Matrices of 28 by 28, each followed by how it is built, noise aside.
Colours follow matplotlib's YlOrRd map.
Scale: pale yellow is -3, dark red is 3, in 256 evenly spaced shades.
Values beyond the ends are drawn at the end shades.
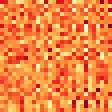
low rank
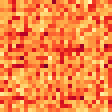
blocks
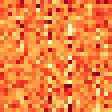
uneven columns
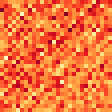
Hankel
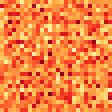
blocks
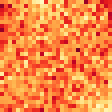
smooth
